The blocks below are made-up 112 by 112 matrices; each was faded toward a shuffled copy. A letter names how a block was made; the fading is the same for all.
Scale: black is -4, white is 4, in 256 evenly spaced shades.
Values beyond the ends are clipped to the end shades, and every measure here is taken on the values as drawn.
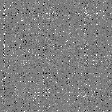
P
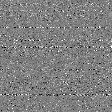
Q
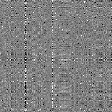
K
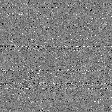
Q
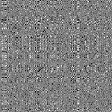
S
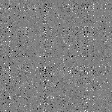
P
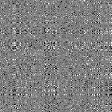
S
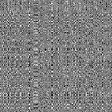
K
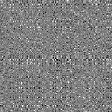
S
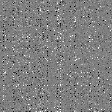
P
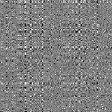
K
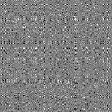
S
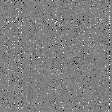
P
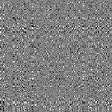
S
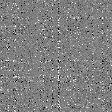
P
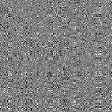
S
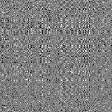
K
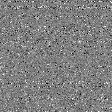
Q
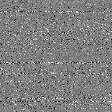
Q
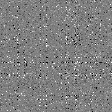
P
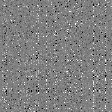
P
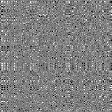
S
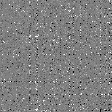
P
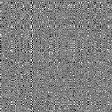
K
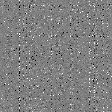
P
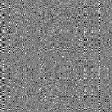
K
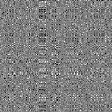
S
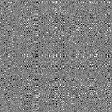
S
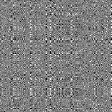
K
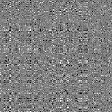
S
